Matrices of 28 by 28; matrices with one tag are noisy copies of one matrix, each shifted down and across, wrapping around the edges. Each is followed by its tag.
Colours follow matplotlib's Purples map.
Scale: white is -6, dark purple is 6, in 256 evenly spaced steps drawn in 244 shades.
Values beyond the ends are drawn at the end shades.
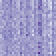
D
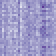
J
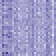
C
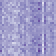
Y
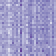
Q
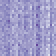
D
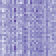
Q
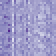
Y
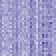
C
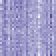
Q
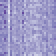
Y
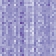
D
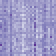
Q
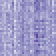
J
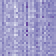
Q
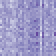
Y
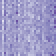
Y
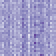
C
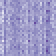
D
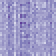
C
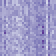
Y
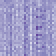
C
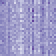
Q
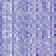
D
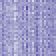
Q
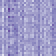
C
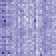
J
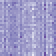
Q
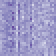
Y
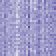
Q
